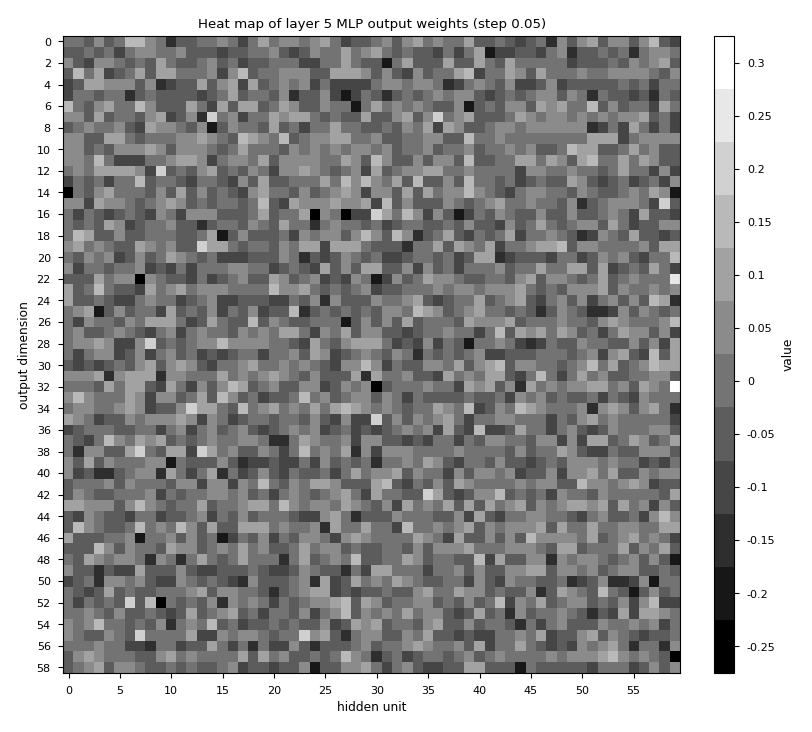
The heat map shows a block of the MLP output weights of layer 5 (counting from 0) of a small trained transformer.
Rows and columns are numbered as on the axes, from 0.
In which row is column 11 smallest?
48
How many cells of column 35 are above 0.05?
9
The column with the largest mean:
7
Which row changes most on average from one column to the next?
52
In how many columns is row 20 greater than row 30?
15
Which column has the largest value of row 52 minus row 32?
30
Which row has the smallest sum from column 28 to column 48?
20
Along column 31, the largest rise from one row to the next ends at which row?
3
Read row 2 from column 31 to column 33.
-0.2 0 0.1
